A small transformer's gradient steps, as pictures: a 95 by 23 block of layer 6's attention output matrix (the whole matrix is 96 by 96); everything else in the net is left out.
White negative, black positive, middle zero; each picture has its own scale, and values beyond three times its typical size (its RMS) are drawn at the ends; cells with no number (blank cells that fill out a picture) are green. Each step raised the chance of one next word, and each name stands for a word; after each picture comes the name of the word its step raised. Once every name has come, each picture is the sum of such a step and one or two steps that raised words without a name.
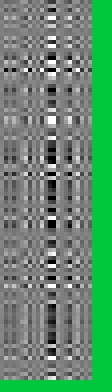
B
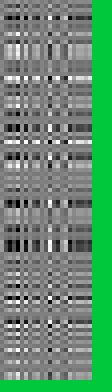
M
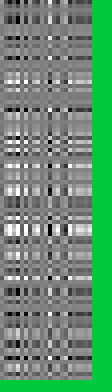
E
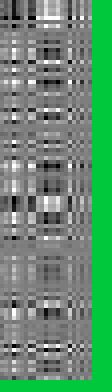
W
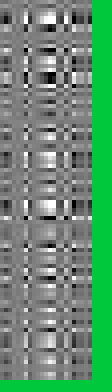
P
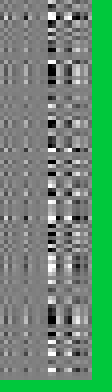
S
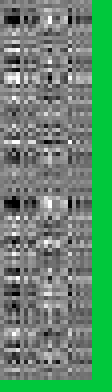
P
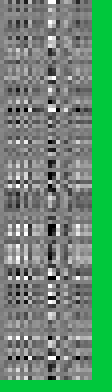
E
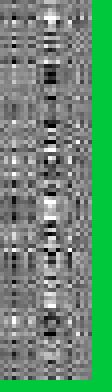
S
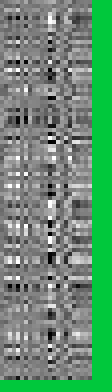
B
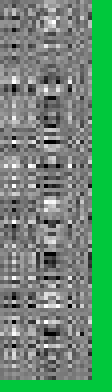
S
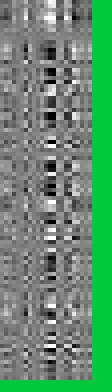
W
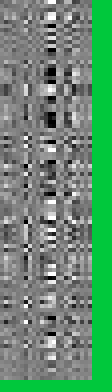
S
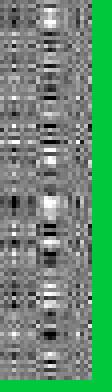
M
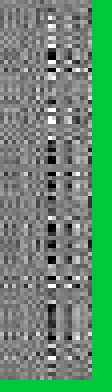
B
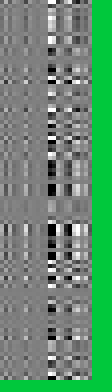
E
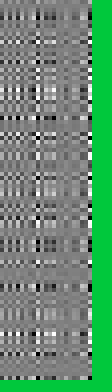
B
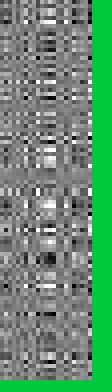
E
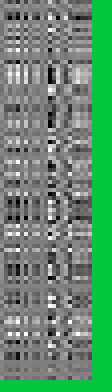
S
